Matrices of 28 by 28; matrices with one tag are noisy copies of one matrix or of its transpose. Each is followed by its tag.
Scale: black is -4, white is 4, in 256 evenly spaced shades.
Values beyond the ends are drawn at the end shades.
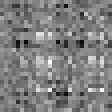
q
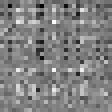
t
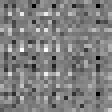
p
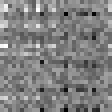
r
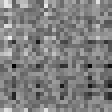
r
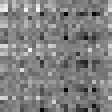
r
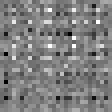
p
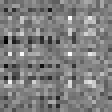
t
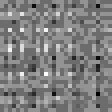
p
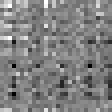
r
